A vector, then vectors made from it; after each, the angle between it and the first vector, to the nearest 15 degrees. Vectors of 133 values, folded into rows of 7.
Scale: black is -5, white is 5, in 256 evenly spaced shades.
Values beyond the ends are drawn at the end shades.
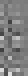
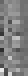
30 degrees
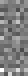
45 degrees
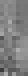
135 degrees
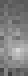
120 degrees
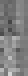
45 degrees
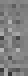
165 degrees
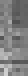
120 degrees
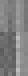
75 degrees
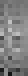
150 degrees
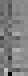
135 degrees
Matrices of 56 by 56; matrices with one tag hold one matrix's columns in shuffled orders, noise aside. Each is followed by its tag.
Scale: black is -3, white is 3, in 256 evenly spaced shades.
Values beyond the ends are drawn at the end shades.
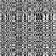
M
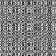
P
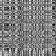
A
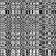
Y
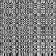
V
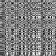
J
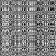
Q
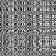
Q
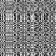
M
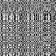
M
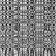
A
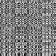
V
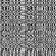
A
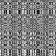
Y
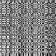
V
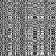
J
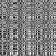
J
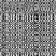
M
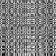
V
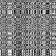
Y
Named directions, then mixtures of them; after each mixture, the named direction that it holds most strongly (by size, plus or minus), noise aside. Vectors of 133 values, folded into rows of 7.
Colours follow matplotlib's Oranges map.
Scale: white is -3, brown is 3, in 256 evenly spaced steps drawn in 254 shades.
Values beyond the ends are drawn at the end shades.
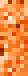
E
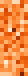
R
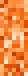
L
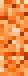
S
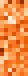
E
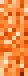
R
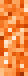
L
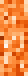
L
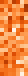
R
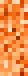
R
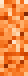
S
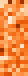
E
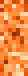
L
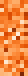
R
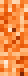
R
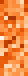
E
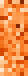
E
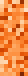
R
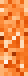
L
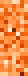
R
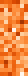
R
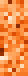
E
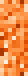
E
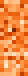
R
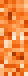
L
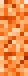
S
